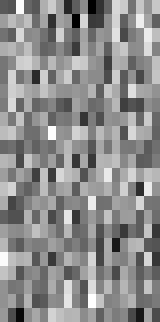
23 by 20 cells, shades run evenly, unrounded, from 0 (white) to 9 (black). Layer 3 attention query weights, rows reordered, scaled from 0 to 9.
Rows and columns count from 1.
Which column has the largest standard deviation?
12
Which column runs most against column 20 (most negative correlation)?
1
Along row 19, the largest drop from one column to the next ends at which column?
19
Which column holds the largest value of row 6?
5
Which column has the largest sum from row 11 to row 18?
3
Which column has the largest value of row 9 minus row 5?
11
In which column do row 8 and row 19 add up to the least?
2
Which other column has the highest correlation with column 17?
14
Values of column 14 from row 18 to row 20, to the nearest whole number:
3 3 4
